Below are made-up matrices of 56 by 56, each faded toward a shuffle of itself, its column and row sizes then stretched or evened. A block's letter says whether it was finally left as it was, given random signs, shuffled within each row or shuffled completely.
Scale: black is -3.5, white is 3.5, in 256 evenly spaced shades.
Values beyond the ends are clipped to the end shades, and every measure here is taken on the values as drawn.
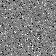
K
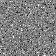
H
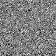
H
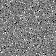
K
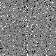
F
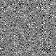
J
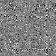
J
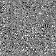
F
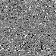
H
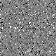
F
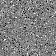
K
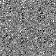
J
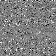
H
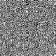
J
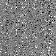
F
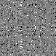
J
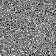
H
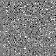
J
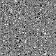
F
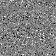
H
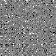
J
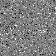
H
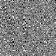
J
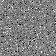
K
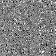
F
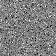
K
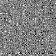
J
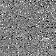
F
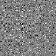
J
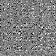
J
